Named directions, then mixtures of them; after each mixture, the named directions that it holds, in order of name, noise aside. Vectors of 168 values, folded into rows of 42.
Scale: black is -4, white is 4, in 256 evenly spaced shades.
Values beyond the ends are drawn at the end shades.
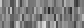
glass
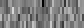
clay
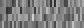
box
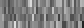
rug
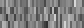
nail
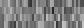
glass, rug.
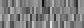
clay, glass.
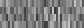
nail.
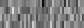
clay.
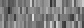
box, rug.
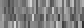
rug.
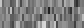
glass.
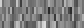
glass.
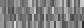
rug.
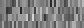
box.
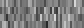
nail.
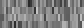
box, rug.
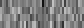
clay.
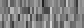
clay, glass.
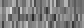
box, nail.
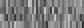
nail, rug.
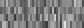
nail.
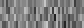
nail.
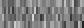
glass, rug.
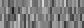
clay, rug.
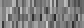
box, nail.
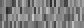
box.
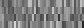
rug.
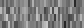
nail.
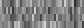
glass, rug.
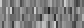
box, glass.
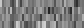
glass.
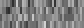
box, glass.
